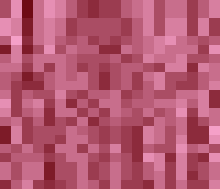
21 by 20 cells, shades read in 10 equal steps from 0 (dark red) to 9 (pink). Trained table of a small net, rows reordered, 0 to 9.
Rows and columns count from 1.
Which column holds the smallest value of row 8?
18
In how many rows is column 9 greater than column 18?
12
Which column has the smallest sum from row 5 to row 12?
3
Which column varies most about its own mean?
5
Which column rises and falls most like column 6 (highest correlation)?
19
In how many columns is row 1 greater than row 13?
7
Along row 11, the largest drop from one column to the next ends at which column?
20
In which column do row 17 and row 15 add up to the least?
13
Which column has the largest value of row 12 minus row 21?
1
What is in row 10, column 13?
3
